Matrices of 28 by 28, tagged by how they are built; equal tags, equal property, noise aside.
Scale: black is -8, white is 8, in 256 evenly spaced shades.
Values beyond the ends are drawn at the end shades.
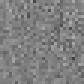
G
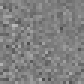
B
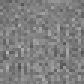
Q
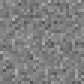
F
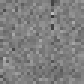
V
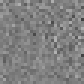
G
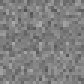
F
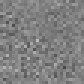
B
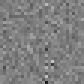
V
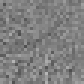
B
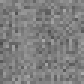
Q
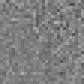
G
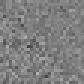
B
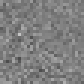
B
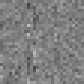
V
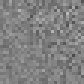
G
